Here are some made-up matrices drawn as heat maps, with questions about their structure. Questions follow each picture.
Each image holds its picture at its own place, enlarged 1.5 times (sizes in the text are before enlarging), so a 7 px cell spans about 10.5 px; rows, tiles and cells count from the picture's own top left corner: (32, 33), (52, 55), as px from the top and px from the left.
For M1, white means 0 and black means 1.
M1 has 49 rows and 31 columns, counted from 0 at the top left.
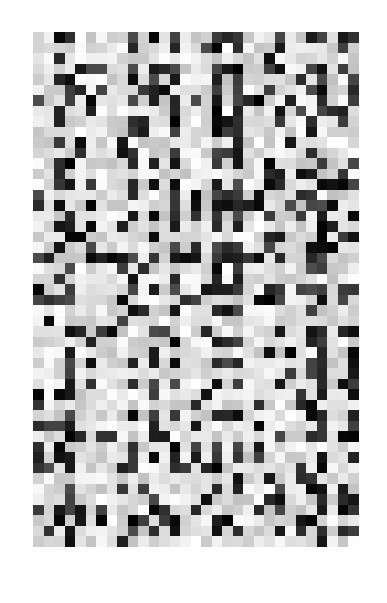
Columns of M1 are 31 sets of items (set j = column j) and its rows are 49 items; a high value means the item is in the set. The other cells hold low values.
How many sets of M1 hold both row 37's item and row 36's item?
4
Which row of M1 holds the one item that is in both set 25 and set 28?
7
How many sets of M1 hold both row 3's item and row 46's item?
8
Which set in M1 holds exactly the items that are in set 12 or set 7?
6
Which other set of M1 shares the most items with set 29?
23
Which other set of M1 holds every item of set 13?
17
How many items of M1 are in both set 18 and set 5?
6
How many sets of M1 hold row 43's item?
9
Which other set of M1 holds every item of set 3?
27
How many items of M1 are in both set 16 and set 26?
2
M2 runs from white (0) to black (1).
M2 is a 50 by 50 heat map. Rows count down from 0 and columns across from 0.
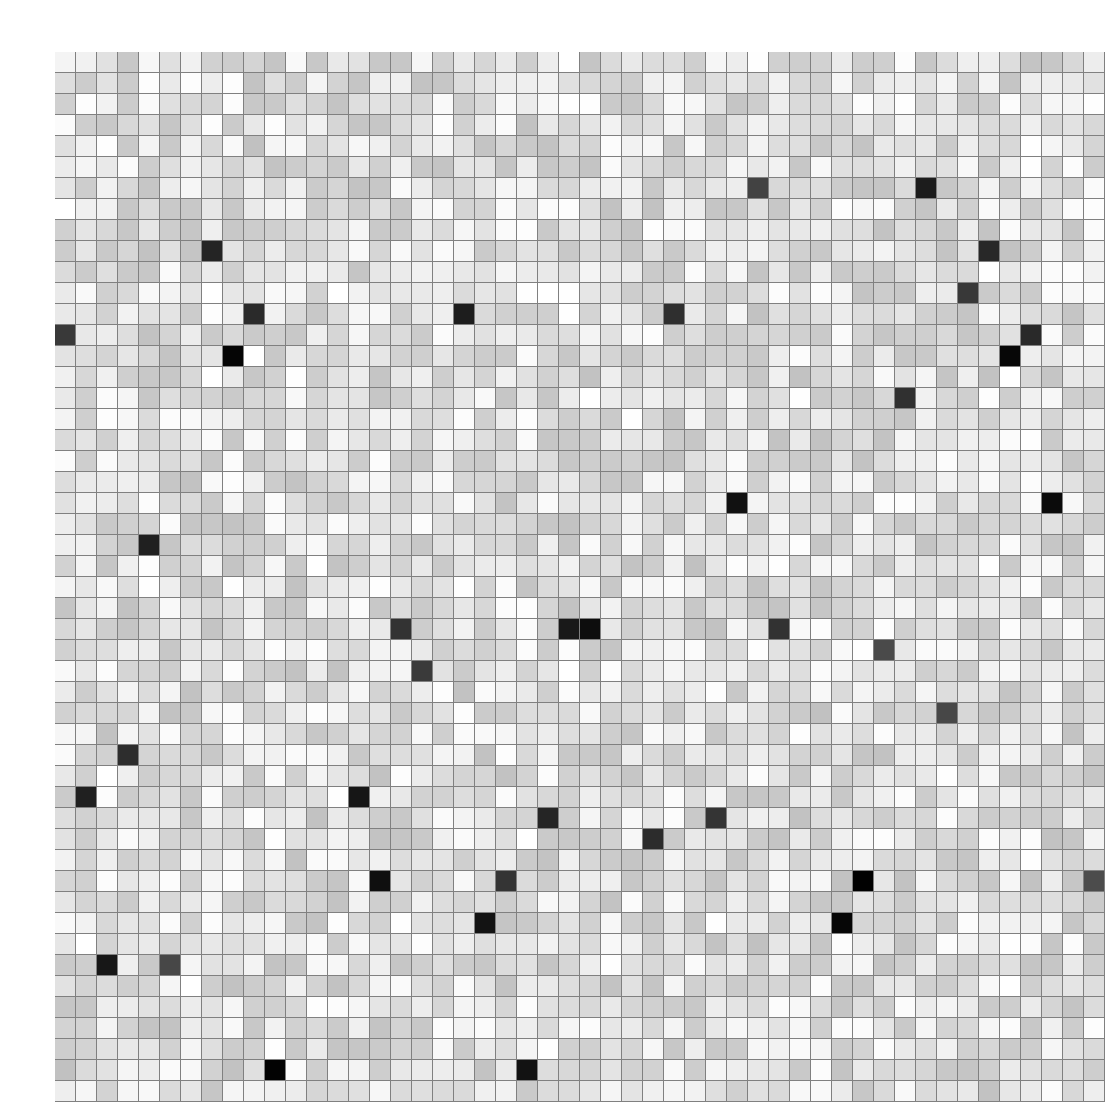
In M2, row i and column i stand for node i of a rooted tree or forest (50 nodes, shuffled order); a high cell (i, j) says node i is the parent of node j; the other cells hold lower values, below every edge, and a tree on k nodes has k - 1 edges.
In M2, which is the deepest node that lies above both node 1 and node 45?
35
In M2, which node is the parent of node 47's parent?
39
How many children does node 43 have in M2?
2
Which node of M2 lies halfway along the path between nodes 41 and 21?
28
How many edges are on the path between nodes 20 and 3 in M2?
4
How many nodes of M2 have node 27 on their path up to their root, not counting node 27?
5
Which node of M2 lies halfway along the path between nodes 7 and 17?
12
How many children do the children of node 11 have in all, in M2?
2
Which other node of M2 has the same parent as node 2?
5
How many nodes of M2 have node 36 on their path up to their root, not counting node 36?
4
